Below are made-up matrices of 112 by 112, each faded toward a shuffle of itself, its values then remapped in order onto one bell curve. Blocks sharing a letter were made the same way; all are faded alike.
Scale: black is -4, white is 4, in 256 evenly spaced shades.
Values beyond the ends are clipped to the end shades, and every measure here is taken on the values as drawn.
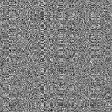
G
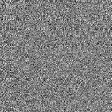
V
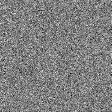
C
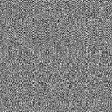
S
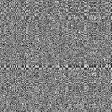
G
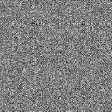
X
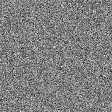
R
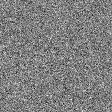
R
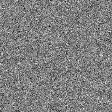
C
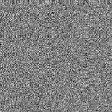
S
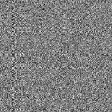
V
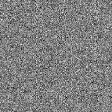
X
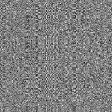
S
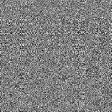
V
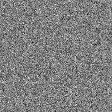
C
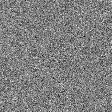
C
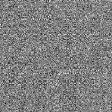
V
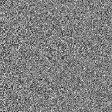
X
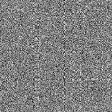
X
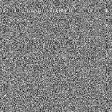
V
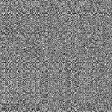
G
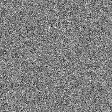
C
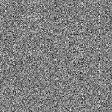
X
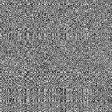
G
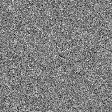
C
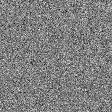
R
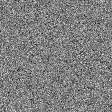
R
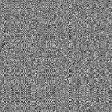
G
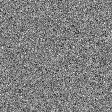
R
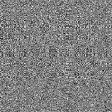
V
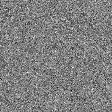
C
